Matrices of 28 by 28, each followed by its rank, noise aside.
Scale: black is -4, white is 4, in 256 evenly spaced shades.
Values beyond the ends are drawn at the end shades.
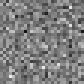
six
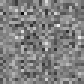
six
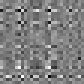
two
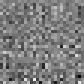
four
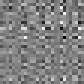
two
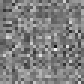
six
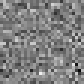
six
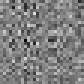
four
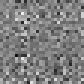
six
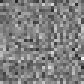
six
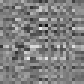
three
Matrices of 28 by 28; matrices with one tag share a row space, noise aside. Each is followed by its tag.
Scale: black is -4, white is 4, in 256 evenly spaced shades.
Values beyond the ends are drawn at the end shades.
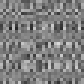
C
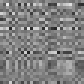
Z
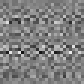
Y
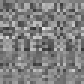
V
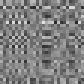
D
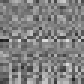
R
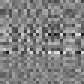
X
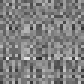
C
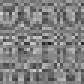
V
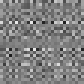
C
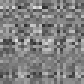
V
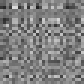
X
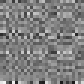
Z
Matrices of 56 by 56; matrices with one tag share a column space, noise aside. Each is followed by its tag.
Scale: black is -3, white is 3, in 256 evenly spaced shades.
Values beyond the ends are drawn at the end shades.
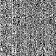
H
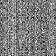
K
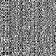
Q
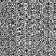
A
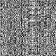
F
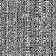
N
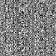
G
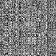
F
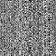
N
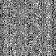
H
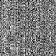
Q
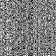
K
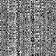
N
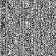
F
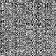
A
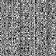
G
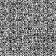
K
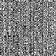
Q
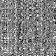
K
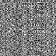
A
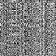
A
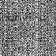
N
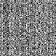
G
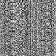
A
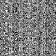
G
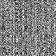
Q
